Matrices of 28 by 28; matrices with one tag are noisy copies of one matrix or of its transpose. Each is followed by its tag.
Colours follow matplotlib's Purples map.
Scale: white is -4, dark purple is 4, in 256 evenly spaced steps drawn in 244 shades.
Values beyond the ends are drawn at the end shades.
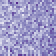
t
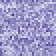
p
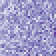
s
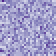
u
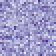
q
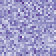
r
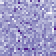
s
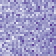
t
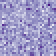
q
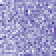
s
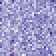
p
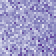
t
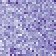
t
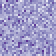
u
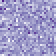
u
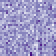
q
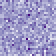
u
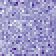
t
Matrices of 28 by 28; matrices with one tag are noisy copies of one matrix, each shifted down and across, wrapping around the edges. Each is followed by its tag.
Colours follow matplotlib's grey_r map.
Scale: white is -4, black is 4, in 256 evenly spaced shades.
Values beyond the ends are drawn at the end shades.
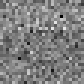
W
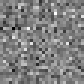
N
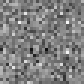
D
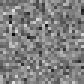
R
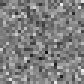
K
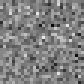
N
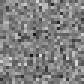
N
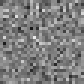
N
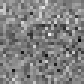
W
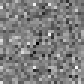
N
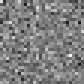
N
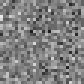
N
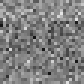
W
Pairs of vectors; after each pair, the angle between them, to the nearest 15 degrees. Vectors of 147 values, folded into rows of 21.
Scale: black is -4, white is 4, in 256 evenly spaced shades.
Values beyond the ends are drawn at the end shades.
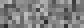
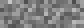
75 degrees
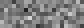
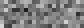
60 degrees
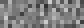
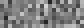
165 degrees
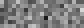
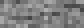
135 degrees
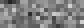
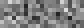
120 degrees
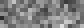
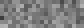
60 degrees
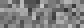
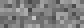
30 degrees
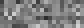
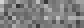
135 degrees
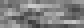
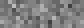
90 degrees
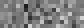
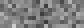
75 degrees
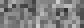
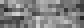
60 degrees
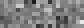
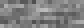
60 degrees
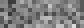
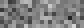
30 degrees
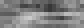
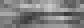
165 degrees
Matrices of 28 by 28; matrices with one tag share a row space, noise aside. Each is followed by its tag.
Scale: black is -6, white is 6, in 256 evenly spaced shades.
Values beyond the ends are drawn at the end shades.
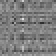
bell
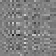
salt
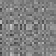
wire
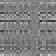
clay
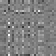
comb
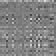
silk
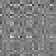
wire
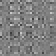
wire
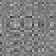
wire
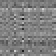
bell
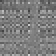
clay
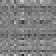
bell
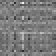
bell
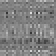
silk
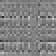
clay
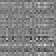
silk
